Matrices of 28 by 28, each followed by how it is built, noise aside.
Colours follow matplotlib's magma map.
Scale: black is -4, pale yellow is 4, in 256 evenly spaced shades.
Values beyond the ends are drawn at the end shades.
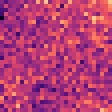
smooth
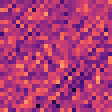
Hankel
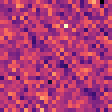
Toeplitz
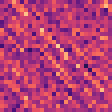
Toeplitz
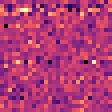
uneven rows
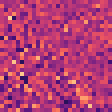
lower triangular
